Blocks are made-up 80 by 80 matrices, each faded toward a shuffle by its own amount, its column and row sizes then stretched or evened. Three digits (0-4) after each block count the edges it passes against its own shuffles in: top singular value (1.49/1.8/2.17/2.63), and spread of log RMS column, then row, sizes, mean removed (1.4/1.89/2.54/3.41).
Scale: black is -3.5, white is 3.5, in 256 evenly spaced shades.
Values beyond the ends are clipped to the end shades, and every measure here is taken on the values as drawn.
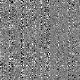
1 4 2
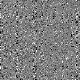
2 3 1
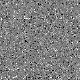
0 1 2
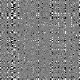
4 4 2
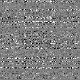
2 2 4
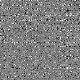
1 1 3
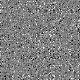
2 2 1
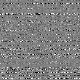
1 0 4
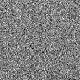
2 0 0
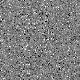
1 1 0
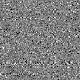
2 0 2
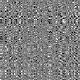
4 3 2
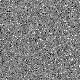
0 0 0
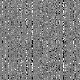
3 4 0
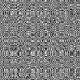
4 2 2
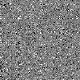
1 2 2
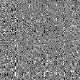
2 3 2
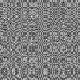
4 0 1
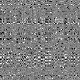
4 1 3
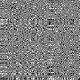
4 2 2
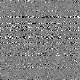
2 1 4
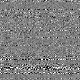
3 0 4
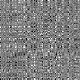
4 3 2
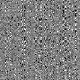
3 3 0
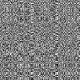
4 3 2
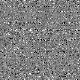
0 1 3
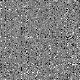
0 3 2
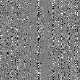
2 4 0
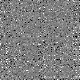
2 2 2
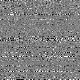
1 0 4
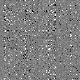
1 3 2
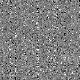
2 2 1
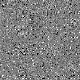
1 1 2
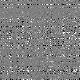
0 3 4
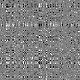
4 3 2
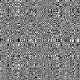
4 3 3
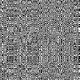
4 3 1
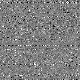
0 0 3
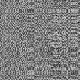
4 2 0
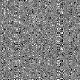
3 3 1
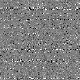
2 1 3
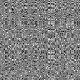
4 2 1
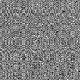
4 0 1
